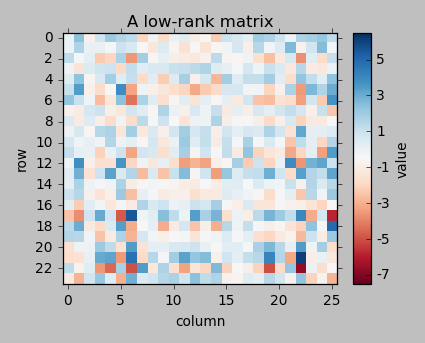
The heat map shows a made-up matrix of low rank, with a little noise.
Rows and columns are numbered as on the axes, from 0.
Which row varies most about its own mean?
17
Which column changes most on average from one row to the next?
22
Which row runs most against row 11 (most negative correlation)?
7
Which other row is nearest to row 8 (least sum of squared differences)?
16
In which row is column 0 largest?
6
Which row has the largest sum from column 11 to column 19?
21
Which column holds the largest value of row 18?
25
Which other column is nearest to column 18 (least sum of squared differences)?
20
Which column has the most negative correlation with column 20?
0
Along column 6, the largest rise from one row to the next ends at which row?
23
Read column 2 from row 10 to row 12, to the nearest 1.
0 0 -1
